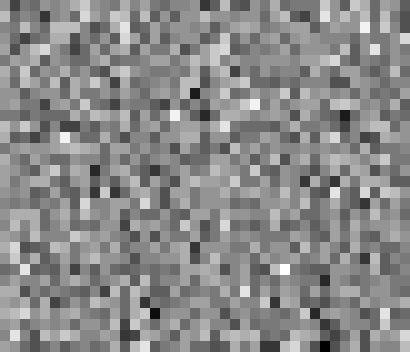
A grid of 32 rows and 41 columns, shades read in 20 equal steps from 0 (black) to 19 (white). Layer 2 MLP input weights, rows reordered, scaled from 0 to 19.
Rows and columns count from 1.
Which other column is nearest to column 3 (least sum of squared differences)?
20
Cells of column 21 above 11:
10
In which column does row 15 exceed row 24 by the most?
39
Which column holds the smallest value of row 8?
12
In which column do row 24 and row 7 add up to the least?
37
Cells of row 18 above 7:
32
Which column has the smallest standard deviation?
1
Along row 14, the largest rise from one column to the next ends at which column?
24
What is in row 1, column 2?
5
